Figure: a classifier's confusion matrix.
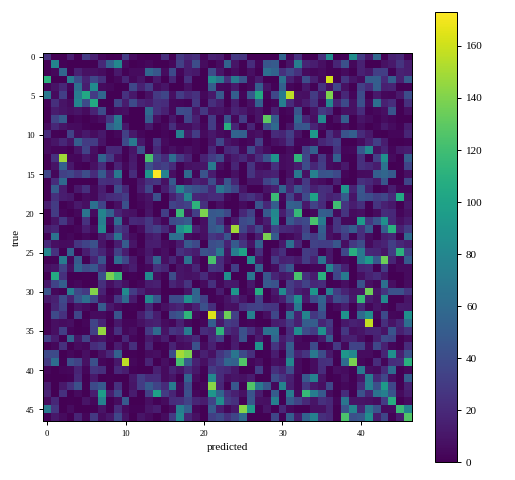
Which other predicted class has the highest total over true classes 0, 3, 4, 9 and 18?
36
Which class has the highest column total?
21
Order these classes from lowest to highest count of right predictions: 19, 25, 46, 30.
30, 25, 19, 46
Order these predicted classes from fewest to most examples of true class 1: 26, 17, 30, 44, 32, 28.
30, 44, 26, 17, 28, 32
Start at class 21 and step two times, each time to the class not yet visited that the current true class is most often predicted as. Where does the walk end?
41
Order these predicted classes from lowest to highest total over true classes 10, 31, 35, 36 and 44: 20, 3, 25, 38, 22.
20, 3, 25, 38, 22
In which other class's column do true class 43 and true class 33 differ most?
23
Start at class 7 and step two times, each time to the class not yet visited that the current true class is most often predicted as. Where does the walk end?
2
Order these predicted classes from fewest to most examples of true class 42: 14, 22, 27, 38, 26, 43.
38, 22, 14, 27, 43, 26
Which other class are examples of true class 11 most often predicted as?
4
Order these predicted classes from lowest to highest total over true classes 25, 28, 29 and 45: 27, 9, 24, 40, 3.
27, 3, 24, 40, 9
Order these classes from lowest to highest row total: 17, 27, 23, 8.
27, 8, 23, 17
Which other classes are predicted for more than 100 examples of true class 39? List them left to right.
10, 17, 25, 46
